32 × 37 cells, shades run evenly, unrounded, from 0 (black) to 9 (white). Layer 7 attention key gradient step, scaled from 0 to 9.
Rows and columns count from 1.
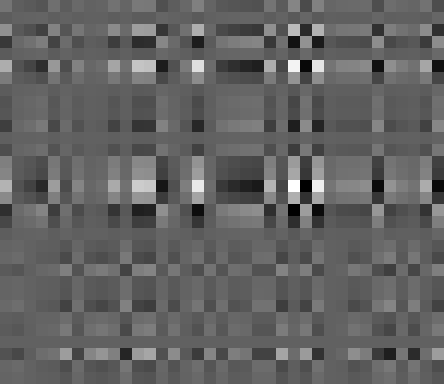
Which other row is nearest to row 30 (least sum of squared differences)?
23
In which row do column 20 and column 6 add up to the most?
30
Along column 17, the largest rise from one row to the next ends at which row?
6
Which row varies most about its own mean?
16
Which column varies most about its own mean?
25
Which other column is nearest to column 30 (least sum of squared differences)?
31
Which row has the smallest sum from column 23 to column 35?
18
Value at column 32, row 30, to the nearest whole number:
2
